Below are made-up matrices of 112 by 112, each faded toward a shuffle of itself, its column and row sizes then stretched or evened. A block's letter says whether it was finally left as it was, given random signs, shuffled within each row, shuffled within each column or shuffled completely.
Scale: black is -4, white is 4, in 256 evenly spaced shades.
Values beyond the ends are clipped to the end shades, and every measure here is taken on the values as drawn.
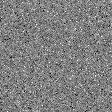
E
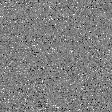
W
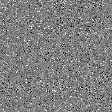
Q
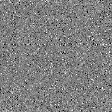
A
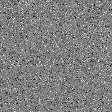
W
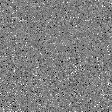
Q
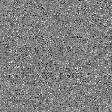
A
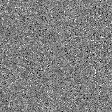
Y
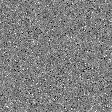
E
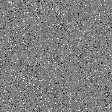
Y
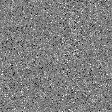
Y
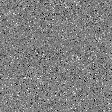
W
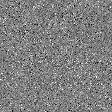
W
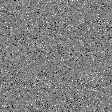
W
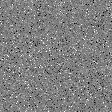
E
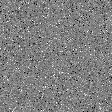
E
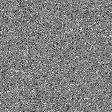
W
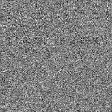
A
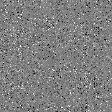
Q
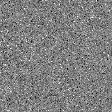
Y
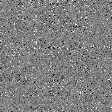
Q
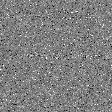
W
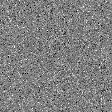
Y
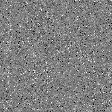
Y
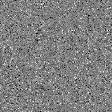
A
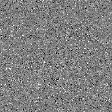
A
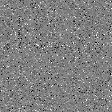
A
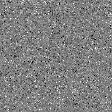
Q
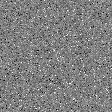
E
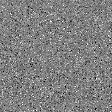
Q
